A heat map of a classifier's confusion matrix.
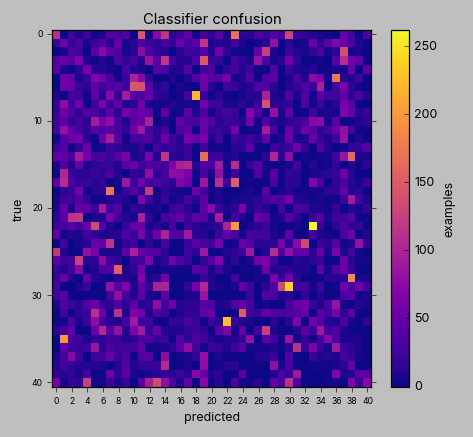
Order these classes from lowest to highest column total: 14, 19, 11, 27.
27, 14, 11, 19
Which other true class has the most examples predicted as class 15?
16
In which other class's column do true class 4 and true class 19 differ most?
11
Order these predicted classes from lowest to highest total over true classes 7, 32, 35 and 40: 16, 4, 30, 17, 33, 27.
33, 16, 17, 4, 27, 30
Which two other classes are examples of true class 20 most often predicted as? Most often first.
6, 24
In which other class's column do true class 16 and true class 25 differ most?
0
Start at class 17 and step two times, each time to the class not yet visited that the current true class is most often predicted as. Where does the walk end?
14
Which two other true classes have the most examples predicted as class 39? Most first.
24, 29
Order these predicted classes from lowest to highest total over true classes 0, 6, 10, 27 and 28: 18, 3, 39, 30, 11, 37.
39, 18, 3, 37, 30, 11
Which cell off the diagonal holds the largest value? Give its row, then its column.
22, 33
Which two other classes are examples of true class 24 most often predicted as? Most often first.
32, 7
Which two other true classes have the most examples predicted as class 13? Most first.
40, 29
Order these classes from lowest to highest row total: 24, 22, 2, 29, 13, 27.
13, 27, 2, 24, 22, 29
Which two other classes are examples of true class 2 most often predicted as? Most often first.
37, 27
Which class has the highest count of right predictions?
29
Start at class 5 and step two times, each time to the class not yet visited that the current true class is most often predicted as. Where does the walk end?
31
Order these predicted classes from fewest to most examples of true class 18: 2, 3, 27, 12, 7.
2, 27, 3, 12, 7
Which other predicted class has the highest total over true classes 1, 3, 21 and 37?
19
